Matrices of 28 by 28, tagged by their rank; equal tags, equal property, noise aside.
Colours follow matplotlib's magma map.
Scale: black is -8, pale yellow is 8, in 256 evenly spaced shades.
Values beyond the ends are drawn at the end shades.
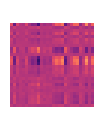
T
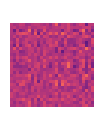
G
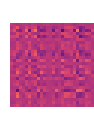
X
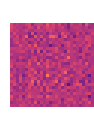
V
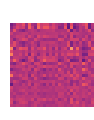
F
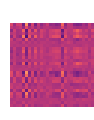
T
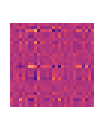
X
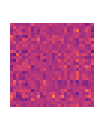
G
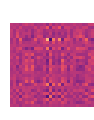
X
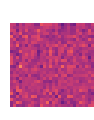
V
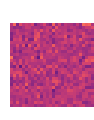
V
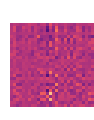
F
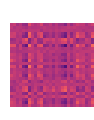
T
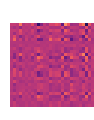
X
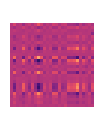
T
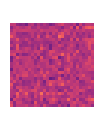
V
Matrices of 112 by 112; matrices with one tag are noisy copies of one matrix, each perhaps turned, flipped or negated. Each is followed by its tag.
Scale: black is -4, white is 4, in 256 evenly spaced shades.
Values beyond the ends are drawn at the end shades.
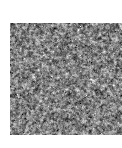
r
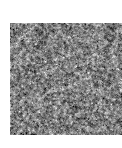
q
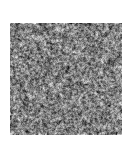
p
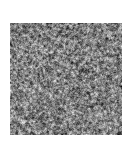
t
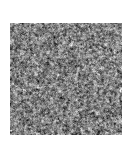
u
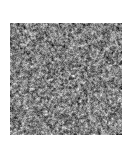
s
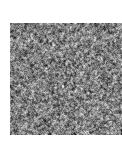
s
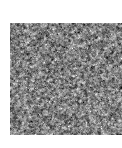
s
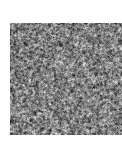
u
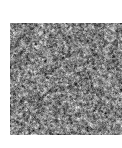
q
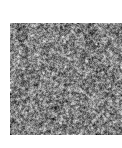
q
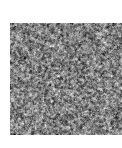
s
